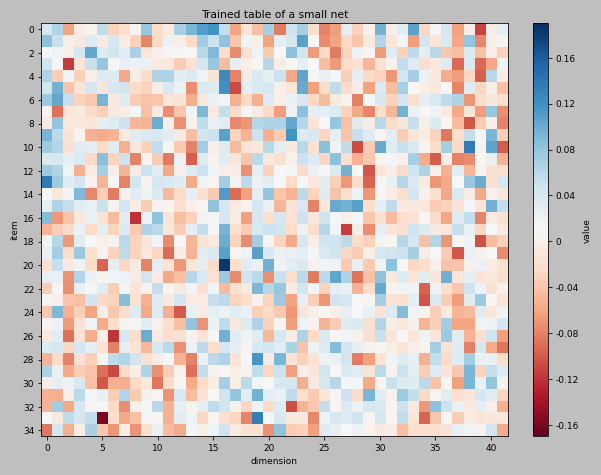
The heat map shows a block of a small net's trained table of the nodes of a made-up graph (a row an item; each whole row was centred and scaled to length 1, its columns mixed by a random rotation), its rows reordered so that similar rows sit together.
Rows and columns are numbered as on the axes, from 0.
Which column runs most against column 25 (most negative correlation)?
15
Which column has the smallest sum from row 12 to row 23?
29
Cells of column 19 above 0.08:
5
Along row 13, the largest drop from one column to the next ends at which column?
40
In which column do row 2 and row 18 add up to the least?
39
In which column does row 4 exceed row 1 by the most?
33
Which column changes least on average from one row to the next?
31
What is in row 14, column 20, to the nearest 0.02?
0.08
